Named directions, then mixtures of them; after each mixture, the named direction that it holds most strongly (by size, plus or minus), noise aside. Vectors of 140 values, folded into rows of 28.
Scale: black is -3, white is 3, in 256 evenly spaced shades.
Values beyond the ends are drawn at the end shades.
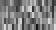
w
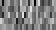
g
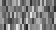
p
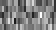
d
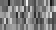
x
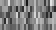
x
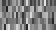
p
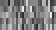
x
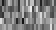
g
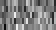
d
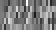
x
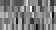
w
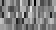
g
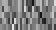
d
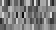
g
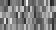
x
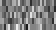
p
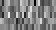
g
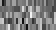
p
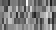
x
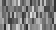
p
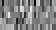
g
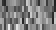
p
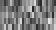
w
